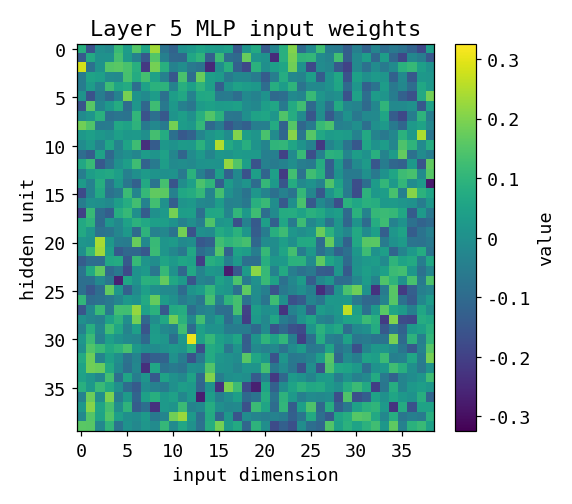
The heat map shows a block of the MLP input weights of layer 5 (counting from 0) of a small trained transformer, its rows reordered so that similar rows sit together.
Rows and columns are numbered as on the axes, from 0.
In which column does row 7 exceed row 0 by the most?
37
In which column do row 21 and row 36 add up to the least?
13
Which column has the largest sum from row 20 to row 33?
34
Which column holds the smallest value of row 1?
21
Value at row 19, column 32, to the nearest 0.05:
0.05
